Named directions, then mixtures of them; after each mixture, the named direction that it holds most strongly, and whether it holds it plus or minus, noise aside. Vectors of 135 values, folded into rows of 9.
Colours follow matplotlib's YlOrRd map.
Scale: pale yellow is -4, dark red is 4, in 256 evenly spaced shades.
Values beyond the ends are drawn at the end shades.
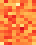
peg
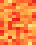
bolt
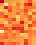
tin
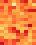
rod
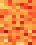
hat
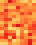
bolt, minus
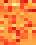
rod, plus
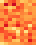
rod, minus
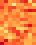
rod, plus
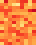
peg, plus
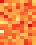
tin, plus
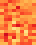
bolt, minus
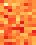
tin, plus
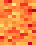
bolt, minus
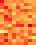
hat, minus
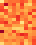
tin, minus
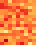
hat, minus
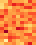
hat, plus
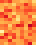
bolt, minus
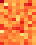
tin, plus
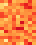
hat, plus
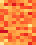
hat, plus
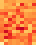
peg, plus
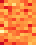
tin, plus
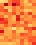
tin, minus
